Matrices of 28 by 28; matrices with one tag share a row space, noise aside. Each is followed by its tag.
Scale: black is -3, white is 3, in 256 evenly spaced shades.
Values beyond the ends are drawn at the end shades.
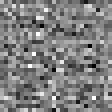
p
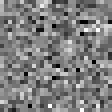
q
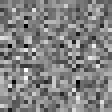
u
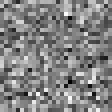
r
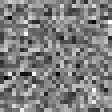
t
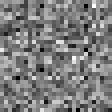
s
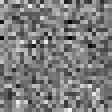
r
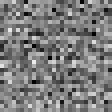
t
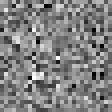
s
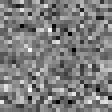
q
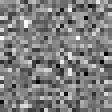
t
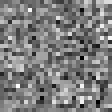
q
